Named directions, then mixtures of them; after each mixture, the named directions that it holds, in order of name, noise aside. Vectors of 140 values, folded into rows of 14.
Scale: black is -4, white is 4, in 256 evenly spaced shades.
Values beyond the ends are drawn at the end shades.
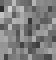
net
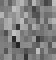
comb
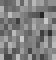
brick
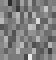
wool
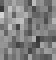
comb, net.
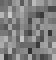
brick, net.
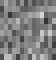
brick.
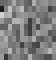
net.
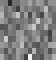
brick, wool.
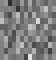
wool.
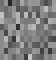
comb, wool.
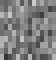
brick, net.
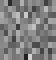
comb, wool.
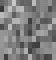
net.
